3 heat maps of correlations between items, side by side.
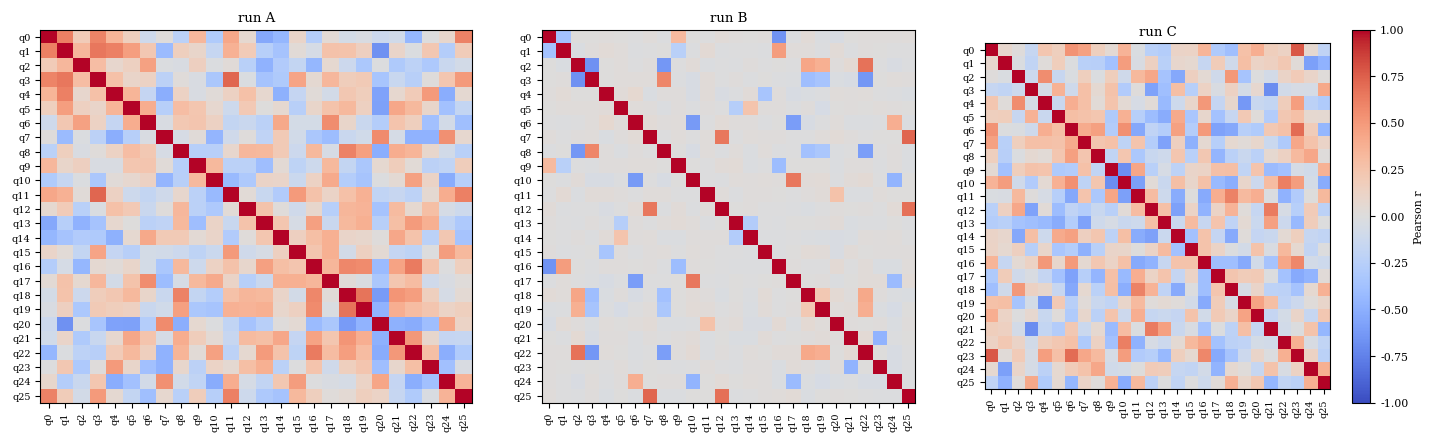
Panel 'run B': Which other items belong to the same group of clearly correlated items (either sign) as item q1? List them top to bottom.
q0, q9, q16
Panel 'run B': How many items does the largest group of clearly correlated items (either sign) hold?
6
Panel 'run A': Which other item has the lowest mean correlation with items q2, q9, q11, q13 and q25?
q14
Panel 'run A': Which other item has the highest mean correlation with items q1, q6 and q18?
q5
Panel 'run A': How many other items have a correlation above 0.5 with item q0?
3
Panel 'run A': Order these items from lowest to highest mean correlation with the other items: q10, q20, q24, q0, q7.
q20, q7, q10, q24, q0
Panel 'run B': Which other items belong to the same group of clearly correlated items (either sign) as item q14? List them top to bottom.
q5, q13
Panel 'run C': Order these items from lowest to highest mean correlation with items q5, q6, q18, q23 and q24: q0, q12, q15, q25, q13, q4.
q13, q15, q12, q25, q4, q0
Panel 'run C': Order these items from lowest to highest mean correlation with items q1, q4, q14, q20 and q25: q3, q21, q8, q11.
q21, q8, q11, q3
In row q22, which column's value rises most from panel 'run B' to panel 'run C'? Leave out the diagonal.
q8
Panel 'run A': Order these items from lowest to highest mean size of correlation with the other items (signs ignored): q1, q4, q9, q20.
q9, q4, q1, q20
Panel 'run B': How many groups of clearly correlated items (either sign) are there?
8
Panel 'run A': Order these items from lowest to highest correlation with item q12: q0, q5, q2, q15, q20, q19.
q20, q2, q15, q0, q5, q19
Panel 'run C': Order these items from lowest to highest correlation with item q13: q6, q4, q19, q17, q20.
q4, q6, q20, q19, q17
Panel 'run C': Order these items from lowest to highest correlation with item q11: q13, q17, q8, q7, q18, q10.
q10, q8, q13, q7, q17, q18
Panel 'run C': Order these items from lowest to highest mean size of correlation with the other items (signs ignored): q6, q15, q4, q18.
q15, q4, q18, q6
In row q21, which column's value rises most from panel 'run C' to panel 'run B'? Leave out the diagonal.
q3
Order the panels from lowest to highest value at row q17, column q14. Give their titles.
run C, run B, run A
